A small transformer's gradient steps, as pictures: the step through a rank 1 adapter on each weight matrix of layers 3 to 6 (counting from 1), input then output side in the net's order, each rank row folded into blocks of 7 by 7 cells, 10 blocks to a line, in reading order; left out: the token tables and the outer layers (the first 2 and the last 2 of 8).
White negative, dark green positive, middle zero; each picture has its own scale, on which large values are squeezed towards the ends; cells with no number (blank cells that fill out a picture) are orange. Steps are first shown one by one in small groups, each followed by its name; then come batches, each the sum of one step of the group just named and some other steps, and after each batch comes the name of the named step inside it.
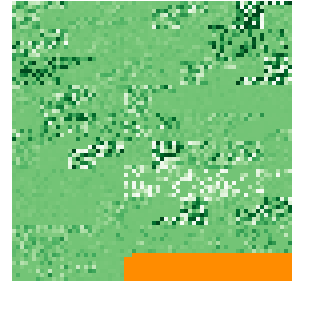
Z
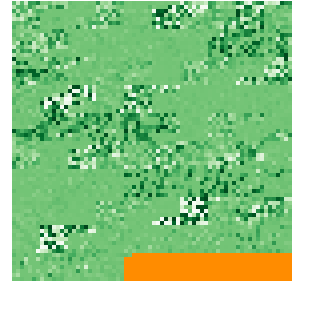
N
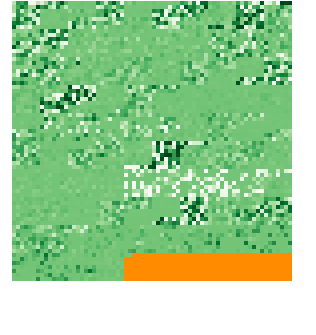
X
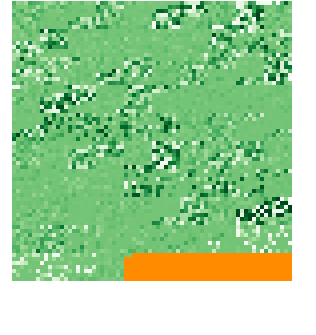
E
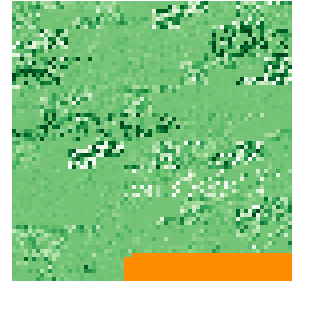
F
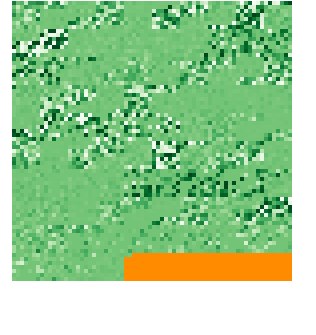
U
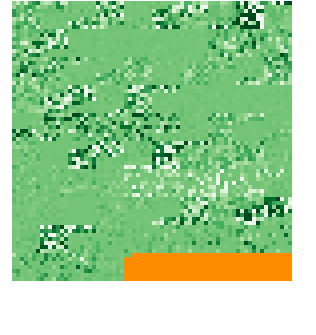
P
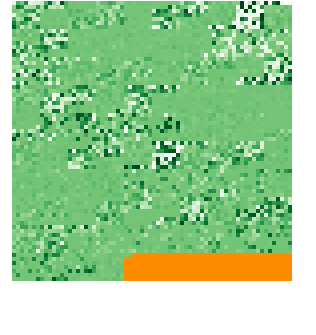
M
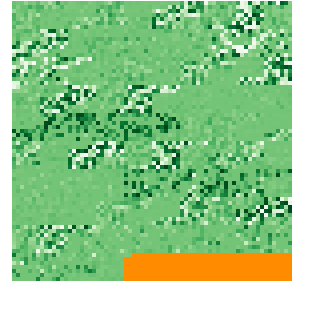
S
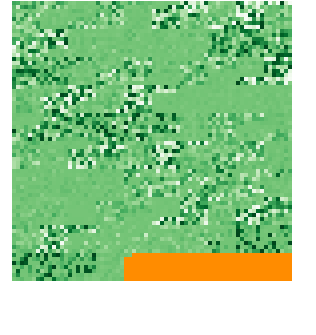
F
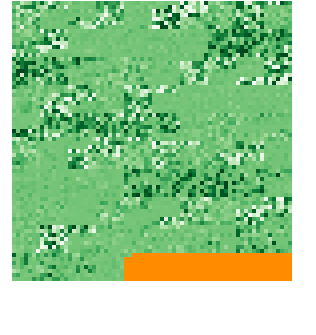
U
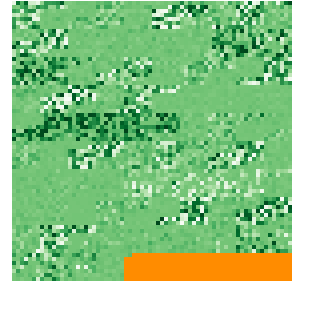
Z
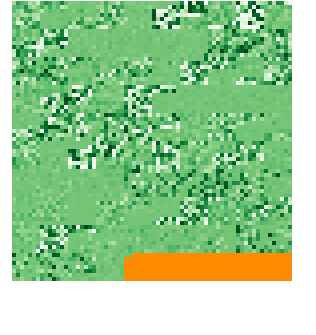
U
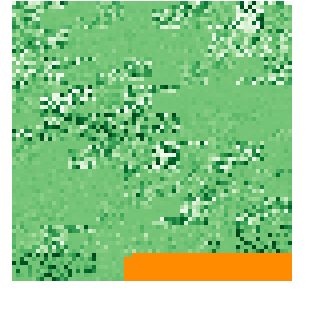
M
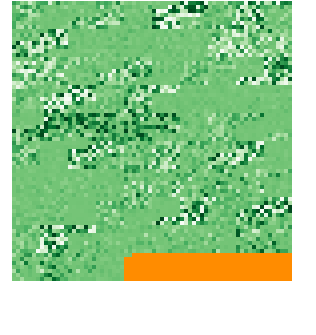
S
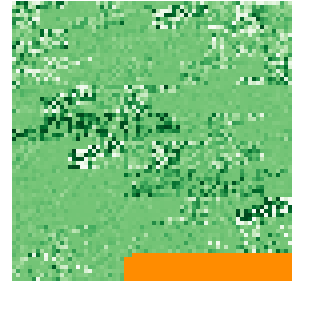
E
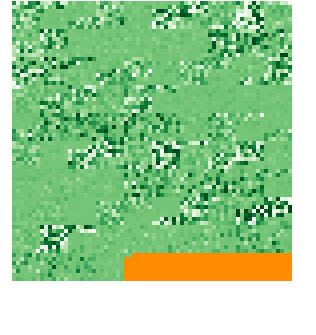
E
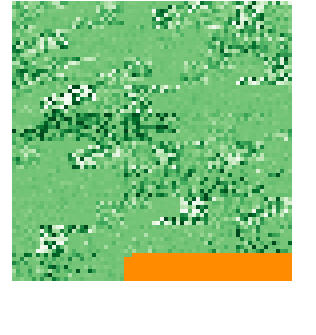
N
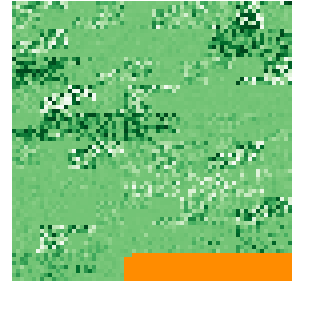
P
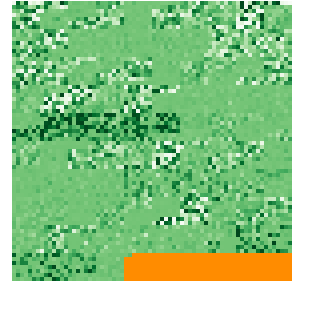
M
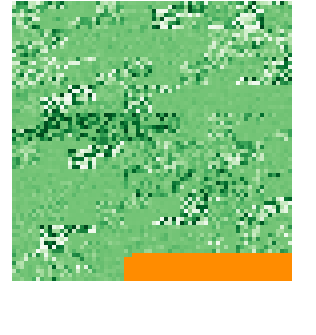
N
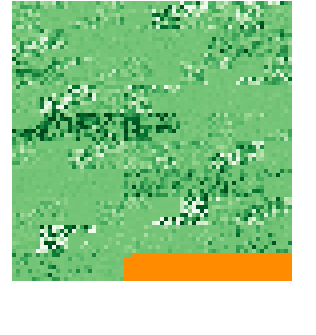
N
